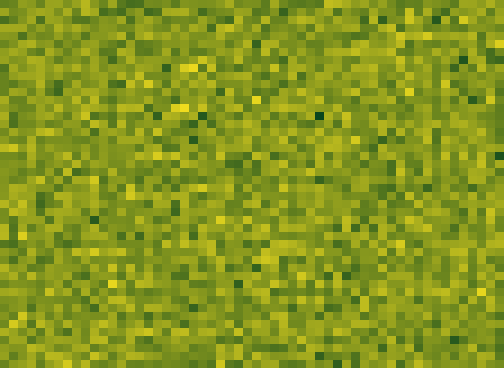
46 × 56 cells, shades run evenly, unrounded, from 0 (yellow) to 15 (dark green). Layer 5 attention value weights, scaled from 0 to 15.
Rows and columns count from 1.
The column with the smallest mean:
48
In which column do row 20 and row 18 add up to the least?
50
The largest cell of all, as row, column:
15, 36
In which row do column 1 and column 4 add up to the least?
19
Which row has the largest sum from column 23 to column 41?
2
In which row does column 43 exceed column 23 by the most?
24
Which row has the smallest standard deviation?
10
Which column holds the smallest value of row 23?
11
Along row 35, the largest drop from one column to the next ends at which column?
38
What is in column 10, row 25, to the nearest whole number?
6
